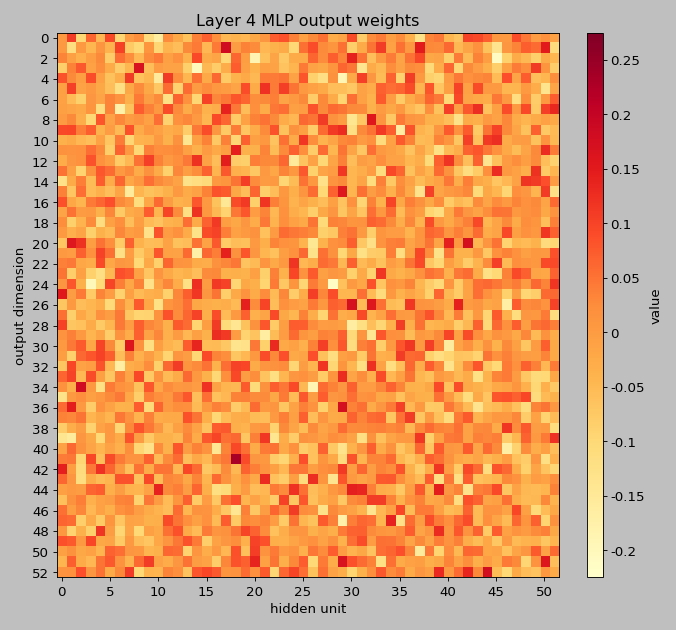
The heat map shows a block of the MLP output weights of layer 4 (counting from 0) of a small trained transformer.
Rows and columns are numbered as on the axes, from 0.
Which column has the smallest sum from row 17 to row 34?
9
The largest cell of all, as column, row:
18, 41
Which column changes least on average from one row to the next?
12
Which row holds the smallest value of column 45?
2
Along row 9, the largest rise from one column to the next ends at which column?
36
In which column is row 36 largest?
29
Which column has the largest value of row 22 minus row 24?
28
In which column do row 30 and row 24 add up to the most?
14
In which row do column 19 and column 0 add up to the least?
39
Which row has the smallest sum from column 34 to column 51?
33
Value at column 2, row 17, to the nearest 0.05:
0
